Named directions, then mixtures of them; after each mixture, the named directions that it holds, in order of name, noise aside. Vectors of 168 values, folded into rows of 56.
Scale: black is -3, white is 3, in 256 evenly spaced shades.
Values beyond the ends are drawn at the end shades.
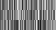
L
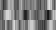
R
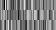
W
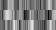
R.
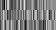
L, W.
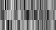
R, W.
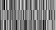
L, W.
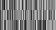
L, W.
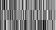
L, W.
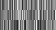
L.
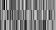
L, W.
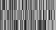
L, W.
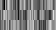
R, W.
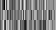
L, W.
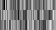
R, W.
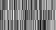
L, R.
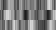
R.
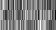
L, R.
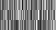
L.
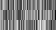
L, R.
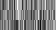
L.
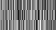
L.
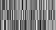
L, W.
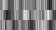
R.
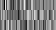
W.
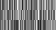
L.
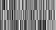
L, W.
